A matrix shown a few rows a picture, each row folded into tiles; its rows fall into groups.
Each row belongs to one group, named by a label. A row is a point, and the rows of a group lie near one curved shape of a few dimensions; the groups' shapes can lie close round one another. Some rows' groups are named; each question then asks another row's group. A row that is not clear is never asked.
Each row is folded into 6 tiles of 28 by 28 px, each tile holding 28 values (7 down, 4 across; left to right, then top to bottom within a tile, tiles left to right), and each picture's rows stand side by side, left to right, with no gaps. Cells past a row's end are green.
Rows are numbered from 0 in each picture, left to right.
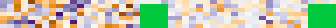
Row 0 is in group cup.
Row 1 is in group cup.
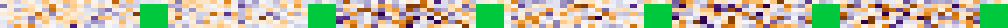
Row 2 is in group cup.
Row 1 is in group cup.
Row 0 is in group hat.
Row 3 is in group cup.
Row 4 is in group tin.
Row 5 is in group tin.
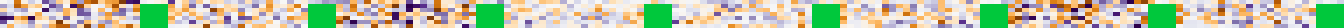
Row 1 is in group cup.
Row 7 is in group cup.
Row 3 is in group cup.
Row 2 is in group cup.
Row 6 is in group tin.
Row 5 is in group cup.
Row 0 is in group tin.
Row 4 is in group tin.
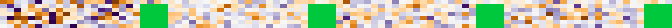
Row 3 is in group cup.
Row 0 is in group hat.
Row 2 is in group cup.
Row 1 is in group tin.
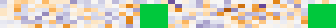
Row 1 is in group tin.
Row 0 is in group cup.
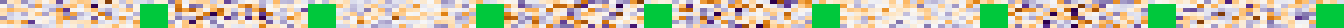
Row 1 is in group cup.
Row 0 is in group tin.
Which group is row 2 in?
cup
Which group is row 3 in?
tin
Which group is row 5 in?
tin
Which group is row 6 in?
tin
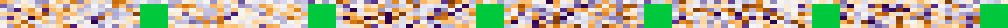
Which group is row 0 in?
hat
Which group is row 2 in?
hat
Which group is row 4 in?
cup
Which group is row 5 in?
tin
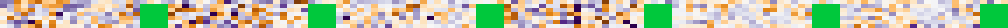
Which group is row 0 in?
cup
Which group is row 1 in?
tin
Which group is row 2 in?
cup
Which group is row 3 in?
cup
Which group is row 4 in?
cup
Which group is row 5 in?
hat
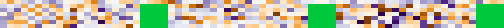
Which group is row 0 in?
cup
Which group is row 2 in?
tin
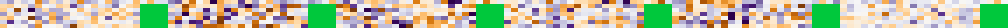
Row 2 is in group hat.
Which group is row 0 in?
hat
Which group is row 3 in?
hat
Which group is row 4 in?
cup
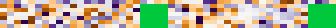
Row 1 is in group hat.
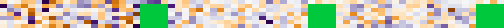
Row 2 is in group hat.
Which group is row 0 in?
hat
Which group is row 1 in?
cup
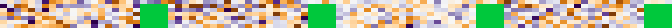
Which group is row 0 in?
hat
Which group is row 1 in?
tin
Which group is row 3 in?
tin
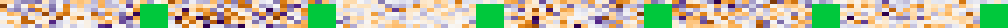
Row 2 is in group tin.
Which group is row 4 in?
hat
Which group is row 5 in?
tin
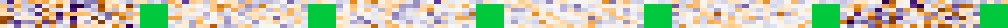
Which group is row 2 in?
cup
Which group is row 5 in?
hat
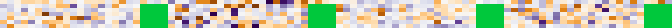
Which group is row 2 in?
cup
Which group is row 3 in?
hat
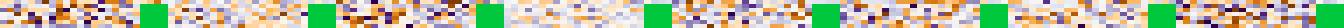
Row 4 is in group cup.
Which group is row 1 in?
hat
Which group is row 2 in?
hat
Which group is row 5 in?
tin
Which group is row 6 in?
hat
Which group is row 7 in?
tin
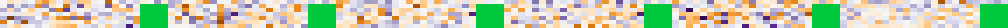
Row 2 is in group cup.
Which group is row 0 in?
tin
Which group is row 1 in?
hat
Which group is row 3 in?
hat
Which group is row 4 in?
hat
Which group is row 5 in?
hat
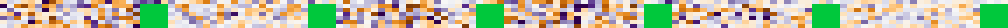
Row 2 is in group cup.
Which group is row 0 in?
hat
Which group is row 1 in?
hat
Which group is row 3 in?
cup
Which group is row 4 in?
cup
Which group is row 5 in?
cup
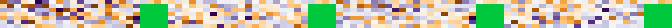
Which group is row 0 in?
tin
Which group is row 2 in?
tin
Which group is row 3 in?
hat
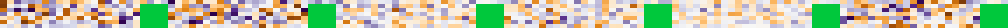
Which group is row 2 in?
tin
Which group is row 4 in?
cup
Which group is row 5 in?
tin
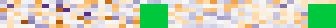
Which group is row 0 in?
tin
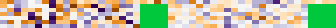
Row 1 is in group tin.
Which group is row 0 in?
hat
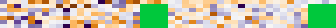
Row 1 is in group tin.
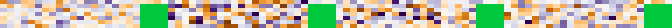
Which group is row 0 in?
tin
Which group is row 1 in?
tin
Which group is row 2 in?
cup
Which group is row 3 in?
tin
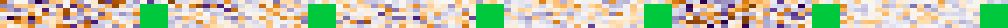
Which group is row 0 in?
hat
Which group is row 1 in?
tin
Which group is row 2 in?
tin
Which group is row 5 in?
cup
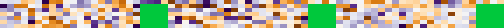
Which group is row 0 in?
hat
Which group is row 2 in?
hat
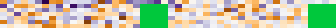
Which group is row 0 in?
hat
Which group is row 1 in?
tin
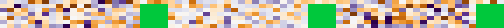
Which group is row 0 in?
hat
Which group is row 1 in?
tin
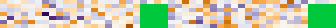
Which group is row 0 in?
tin
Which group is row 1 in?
tin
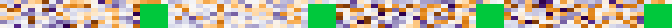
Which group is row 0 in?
hat
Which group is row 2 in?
tin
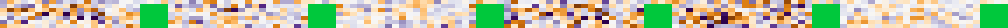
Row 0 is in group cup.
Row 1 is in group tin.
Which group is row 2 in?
hat
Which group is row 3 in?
cup
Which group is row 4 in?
hat
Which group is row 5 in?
cup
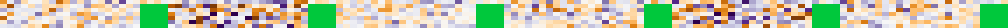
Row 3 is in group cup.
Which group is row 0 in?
tin
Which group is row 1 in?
tin
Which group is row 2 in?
tin
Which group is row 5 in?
tin
